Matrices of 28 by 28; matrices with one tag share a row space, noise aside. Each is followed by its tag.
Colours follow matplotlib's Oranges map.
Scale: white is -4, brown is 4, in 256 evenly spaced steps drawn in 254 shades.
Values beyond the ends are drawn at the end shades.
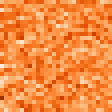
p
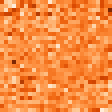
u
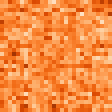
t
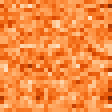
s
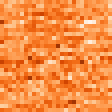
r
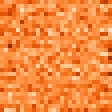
u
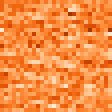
r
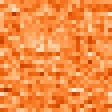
s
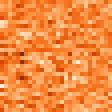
p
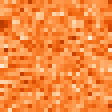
s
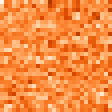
u
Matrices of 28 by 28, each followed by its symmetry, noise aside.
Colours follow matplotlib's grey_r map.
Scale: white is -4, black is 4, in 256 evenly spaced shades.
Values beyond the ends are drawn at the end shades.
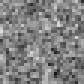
no symmetry.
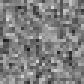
antisymmetric.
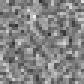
same after a half turn.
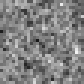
no symmetry.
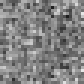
mirrored top to bottom.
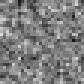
antisymmetric.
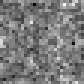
mirrored top to bottom.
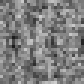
mirrored top to bottom.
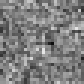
antisymmetric.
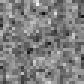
same after a half turn.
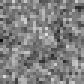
no symmetry.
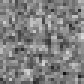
antisymmetric.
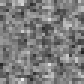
mirrored top to bottom.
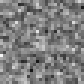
no symmetry.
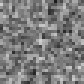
same after a half turn.
